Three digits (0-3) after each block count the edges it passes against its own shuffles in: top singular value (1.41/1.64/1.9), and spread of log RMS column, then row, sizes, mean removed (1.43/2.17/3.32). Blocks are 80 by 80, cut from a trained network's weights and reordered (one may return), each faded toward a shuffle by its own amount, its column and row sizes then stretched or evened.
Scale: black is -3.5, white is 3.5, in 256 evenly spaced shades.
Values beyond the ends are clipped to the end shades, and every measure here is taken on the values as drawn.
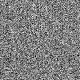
1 0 0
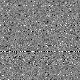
2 0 2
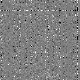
2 2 1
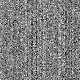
2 1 0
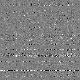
3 1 2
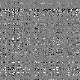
1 2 3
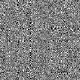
1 2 1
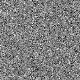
0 1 0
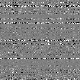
1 1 3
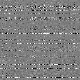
2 1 3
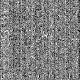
3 1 1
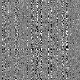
3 3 0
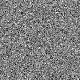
0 0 0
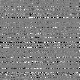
2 1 3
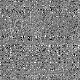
0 1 2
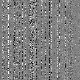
2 3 0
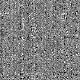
0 2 1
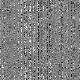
2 3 1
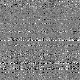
1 0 3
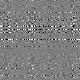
3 1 3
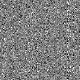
1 2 0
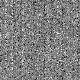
0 1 0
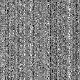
3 2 0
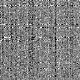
3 1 2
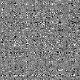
1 2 2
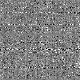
0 0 2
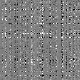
2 3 2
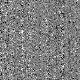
0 2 0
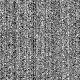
3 1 0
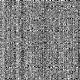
3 0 2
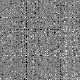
2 2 2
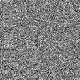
2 0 1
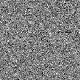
2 0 0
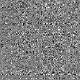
1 2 2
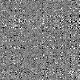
0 2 2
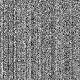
3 1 0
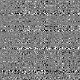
2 2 3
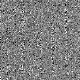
0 2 0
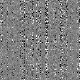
0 3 1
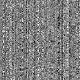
3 2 0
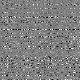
1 1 3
